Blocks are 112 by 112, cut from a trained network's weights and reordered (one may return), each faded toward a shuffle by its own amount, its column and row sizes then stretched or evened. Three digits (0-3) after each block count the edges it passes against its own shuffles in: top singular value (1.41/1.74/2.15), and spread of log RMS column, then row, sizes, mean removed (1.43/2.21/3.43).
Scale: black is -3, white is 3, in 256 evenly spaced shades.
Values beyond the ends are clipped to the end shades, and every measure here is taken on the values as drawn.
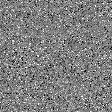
0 0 1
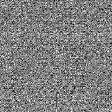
2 1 0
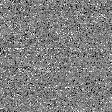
0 0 1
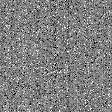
0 1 0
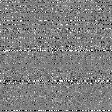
2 1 3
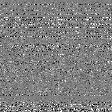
0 0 3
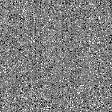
0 1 1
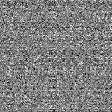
2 1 0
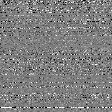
1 0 3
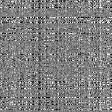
3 1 3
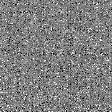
0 0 2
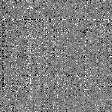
1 2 2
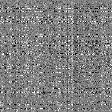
2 0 3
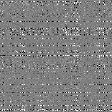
3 2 3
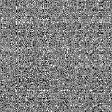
2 2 0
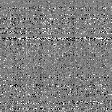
1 1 3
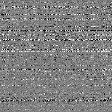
2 1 3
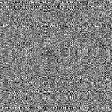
3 1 2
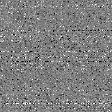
1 1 2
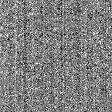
1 0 1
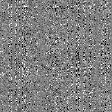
0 3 1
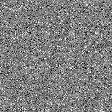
1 0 1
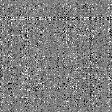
1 2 2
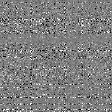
1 2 3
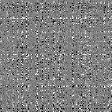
1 3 2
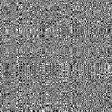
3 2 2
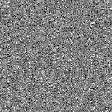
2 1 0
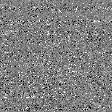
0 1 2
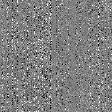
0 3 0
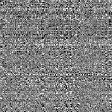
3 2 1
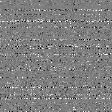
1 1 3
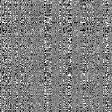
3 3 1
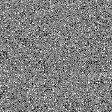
0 1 0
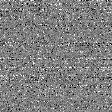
0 0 2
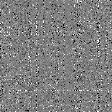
0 2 1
